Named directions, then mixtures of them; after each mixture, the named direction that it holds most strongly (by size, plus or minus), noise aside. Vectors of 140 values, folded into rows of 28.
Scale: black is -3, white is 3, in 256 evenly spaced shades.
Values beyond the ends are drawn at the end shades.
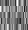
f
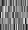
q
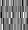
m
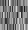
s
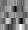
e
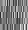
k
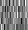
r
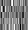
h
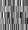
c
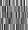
r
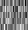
r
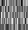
q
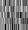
c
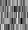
e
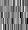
c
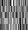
h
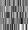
c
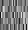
q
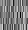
k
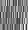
k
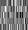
c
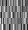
m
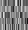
c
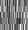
k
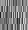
k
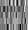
f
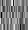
h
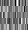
f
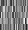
q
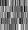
s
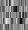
e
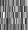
s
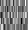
r
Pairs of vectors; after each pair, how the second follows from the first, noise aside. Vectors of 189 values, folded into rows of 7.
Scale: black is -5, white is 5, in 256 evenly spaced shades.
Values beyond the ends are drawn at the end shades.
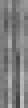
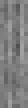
wrapped around, shrunk.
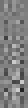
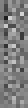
reversed.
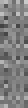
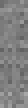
reversed, shrunk.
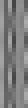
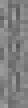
wrapped around, shrunk.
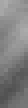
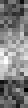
wrapped around, negated, scaled up.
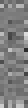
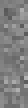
wrapped around, shrunk.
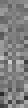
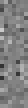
wrapped around, partly zeroed.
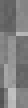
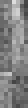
reversed.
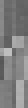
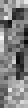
wrapped around, negated, scaled up.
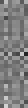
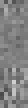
wrapped around, partly zeroed.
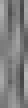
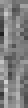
reversed, negated.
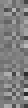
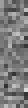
sign-scrambled.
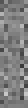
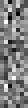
wrapped around, negated, scaled up.
